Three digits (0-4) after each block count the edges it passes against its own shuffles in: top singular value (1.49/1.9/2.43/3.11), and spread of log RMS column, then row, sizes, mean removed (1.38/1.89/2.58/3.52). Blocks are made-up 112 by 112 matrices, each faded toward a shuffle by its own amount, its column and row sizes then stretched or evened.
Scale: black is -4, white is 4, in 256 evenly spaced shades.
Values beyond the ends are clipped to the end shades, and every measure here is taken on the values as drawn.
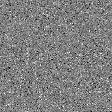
1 0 1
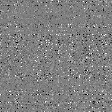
0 2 3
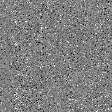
0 2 0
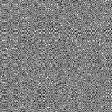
4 2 2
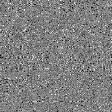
2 1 2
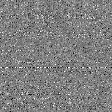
2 0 3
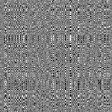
4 4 2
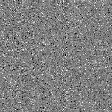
2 1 0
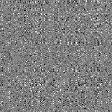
3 2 2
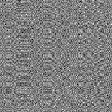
4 1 0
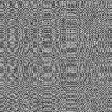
4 0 3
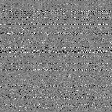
3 0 4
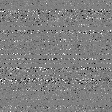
0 0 4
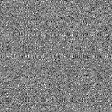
3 1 2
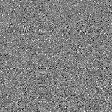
2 0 1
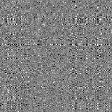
3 2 3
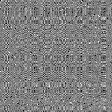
4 3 0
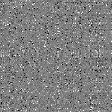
2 2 0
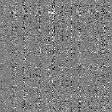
1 4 3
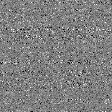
1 0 3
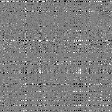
3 3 4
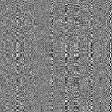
4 4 1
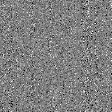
0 3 0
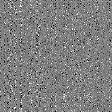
2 3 0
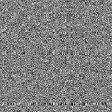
3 2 2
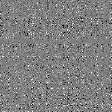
1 3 3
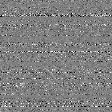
1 0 4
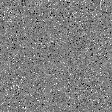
0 1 1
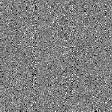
2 3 1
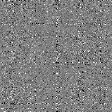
0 3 3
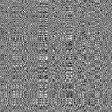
4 3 2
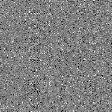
2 2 1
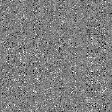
1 3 1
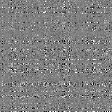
2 3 4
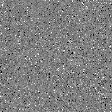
1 2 0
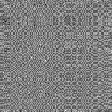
4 0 1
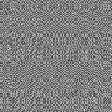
4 1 2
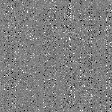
1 3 1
